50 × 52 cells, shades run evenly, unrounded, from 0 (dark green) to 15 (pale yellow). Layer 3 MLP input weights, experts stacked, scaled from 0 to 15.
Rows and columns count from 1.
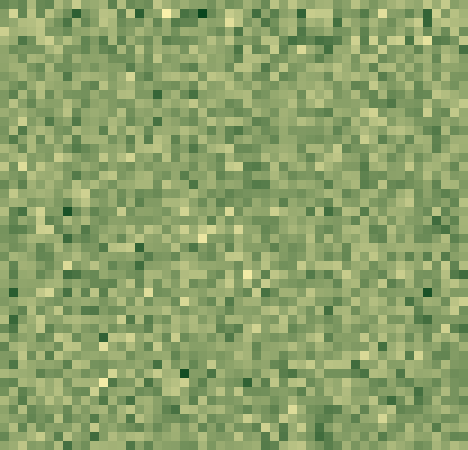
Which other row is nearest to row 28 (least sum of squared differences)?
38
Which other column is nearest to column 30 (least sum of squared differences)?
1
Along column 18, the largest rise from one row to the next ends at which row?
42
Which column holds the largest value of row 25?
5
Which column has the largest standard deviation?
8
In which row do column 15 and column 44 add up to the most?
46
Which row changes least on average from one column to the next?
22
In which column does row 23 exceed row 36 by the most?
2
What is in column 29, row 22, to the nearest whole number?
7
